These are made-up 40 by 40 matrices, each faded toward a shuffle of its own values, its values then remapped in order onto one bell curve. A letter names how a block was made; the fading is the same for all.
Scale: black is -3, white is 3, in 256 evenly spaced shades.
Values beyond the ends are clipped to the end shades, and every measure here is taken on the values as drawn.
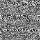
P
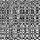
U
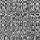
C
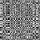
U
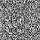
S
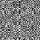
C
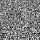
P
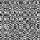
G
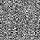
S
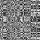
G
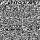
P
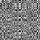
U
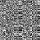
C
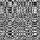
U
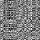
C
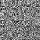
S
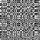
U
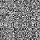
S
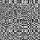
C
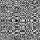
G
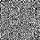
S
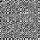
G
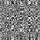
C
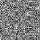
S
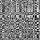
C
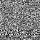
P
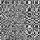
C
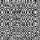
U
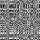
G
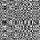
U
